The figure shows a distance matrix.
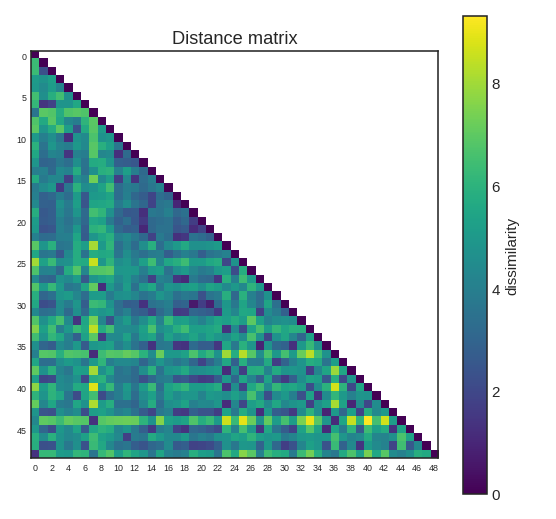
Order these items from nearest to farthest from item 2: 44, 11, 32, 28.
11, 32, 28, 44
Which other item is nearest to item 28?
8
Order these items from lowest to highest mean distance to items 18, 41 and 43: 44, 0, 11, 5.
5, 11, 0, 44
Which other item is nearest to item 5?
32
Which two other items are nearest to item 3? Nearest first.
16, 24
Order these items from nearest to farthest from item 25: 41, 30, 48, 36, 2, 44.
41, 30, 2, 48, 36, 44
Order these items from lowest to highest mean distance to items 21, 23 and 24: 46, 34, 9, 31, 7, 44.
31, 46, 34, 9, 7, 44
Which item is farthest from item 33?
44
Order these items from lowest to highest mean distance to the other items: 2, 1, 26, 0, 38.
1, 2, 38, 26, 0
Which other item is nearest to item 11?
46
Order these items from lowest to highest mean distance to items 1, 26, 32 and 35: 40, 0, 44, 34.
34, 40, 0, 44
